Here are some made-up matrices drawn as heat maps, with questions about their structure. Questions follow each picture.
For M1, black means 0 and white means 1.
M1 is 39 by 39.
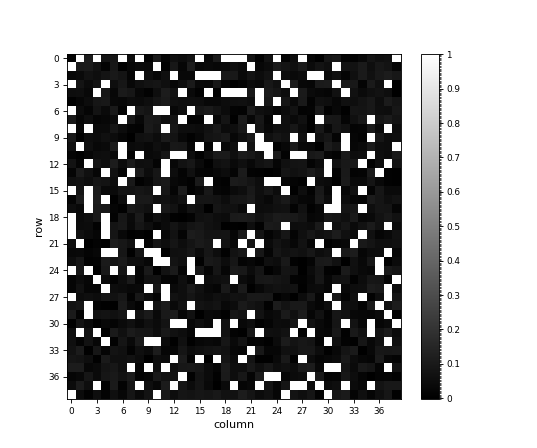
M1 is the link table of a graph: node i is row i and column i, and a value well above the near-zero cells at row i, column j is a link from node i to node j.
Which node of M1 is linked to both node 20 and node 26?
node 4
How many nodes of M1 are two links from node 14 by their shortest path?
10
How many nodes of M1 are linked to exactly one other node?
1
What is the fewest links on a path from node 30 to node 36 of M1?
2
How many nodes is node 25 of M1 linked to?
4
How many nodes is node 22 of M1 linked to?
7
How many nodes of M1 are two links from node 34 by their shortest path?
10
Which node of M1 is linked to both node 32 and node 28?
node 9
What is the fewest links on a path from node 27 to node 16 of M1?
4
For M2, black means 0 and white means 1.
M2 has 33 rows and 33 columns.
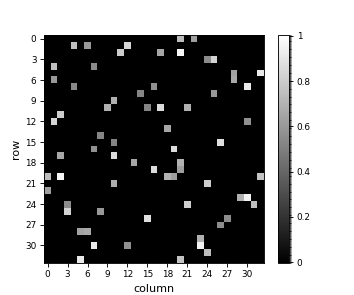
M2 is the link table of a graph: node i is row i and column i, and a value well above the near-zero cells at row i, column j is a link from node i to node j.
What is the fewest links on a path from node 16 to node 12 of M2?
3
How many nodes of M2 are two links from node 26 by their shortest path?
1
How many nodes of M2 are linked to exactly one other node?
8
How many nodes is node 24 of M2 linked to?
3
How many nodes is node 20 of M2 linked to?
5
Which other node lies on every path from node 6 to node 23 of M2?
node 30
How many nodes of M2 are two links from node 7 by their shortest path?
4
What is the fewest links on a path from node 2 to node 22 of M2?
3
